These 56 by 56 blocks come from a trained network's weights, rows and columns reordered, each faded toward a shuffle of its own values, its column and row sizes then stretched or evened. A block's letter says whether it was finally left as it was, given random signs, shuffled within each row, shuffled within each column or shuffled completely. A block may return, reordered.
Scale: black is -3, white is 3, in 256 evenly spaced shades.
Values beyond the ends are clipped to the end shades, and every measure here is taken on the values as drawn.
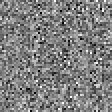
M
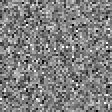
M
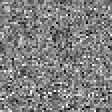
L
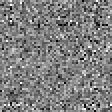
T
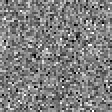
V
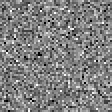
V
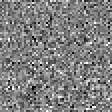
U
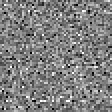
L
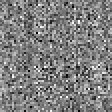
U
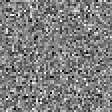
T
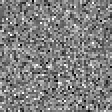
V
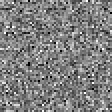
L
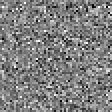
T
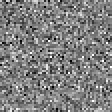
L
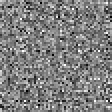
T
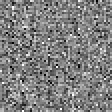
M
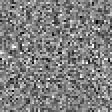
U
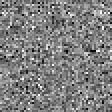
U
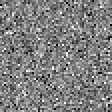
V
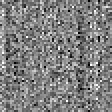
U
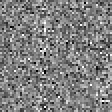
M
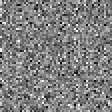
U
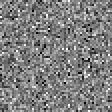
M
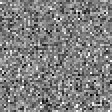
L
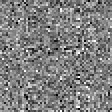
U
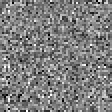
T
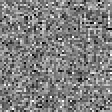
U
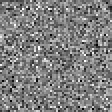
T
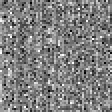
M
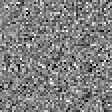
L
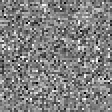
T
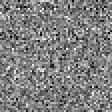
L
